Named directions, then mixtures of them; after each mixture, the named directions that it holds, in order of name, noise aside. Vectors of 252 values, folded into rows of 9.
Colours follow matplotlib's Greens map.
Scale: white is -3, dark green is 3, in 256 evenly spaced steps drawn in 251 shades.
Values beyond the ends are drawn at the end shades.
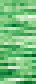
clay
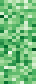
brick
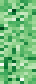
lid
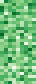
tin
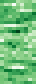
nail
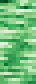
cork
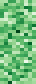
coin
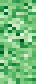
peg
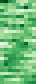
cork.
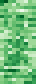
brick, cork, nail.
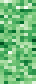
brick, cork.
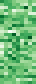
cork, peg, tin.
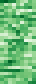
cork, nail, peg.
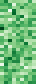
brick, cork, lid.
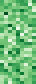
peg, tin.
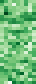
coin, nail, tin.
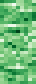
nail.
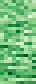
clay, coin, tin.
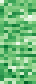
clay, coin, tin.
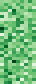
brick, coin, lid.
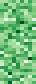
coin, lid.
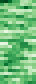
cork.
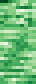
cork.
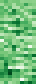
clay, lid, nail.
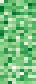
tin.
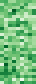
clay, lid.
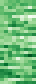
clay.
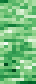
clay, cork, lid.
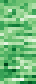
clay, cork, lid.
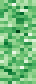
coin, nail.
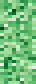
lid.
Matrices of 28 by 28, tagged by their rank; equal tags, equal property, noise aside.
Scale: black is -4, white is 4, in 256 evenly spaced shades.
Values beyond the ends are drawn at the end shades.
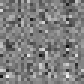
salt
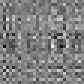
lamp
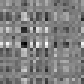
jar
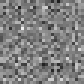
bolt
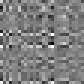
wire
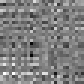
salt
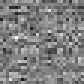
salt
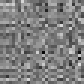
lamp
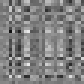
jar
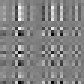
jar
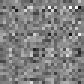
lamp
